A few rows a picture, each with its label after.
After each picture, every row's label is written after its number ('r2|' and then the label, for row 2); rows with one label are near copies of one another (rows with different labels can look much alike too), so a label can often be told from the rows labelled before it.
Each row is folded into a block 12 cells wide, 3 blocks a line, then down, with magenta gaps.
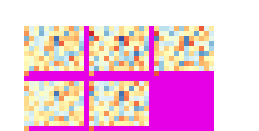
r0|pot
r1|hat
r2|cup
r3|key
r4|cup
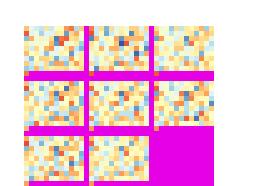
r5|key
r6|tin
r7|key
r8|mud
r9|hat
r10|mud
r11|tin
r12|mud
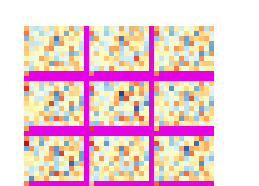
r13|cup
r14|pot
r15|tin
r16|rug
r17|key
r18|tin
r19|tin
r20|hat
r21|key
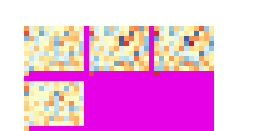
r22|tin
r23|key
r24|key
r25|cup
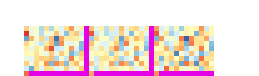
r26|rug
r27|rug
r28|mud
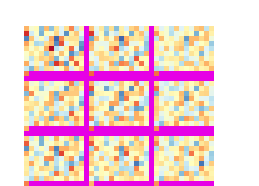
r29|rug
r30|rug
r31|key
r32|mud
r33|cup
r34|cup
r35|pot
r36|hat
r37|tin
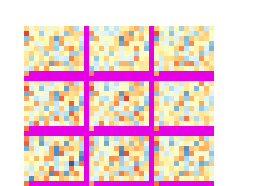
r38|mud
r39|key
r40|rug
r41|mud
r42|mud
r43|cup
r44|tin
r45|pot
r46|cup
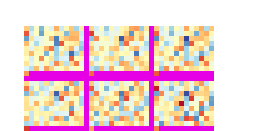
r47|pot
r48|key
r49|pot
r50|key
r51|hat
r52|rug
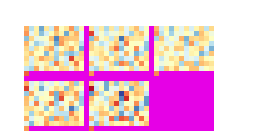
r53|pot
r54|rug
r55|tin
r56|hat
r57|rug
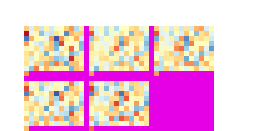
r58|mud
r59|rug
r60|rug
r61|mud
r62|rug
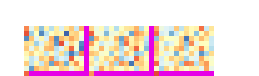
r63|tin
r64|mud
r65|cup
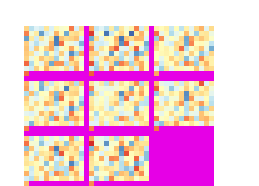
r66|cup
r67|cup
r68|rug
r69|tin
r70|key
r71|cup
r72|hat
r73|hat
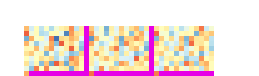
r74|mud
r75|pot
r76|mud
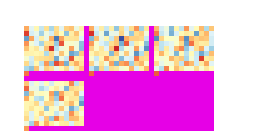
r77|rug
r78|rug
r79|pot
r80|mud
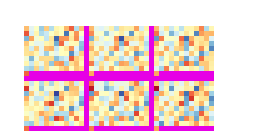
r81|key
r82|cup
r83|mud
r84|rug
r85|mud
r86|hat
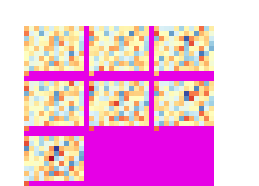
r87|tin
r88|mud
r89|hat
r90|cup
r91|rug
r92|key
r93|rug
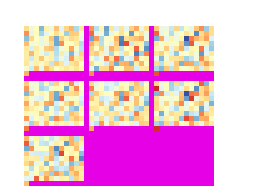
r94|pot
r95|tin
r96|key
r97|cup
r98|mud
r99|key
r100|mud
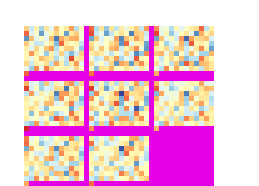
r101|pot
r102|tin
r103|mud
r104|key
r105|hat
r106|mud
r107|mud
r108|key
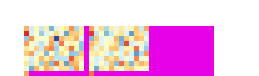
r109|mud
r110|tin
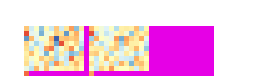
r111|pot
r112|mud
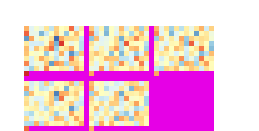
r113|cup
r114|pot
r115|tin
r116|key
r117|mud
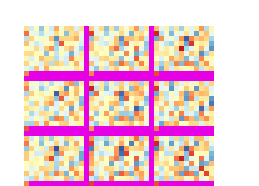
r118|pot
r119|rug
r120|rug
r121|key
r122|hat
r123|tin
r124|rug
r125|cup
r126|rug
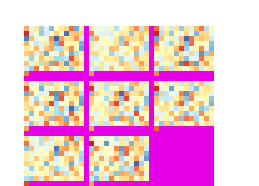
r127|mud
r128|key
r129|rug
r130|hat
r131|rug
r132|rug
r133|key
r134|hat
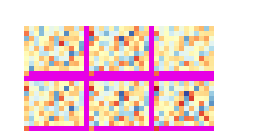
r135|tin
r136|mud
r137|key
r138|cup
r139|hat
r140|rug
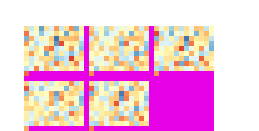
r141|pot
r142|tin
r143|rug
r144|mud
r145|rug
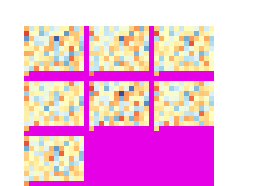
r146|mud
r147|key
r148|hat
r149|mud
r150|mud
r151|mud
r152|rug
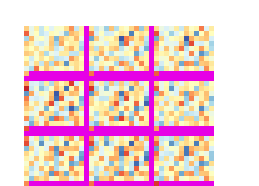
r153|mud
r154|key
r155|cup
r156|cup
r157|rug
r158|hat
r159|tin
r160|tin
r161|cup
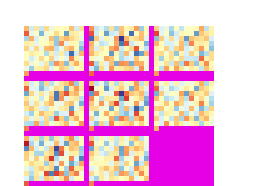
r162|tin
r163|cup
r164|mud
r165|key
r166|hat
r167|mud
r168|rug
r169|rug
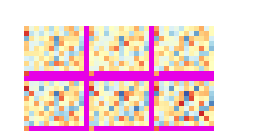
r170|rug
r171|pot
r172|mud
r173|hat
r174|hat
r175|rug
